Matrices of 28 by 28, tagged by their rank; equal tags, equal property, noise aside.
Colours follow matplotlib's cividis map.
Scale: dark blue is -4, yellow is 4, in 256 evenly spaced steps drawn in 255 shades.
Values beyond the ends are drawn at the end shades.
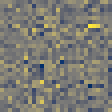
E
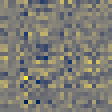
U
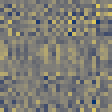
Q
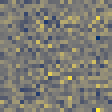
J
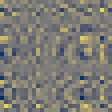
U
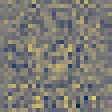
E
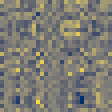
Q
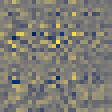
Q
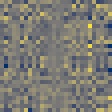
U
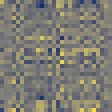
U
